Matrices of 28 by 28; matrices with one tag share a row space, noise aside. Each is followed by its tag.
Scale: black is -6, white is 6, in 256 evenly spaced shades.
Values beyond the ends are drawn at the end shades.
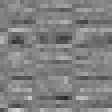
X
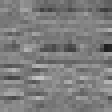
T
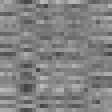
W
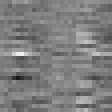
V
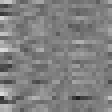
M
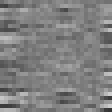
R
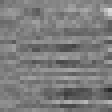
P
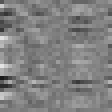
M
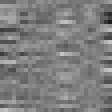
R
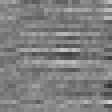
P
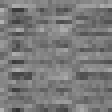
X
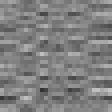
W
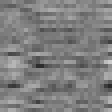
T
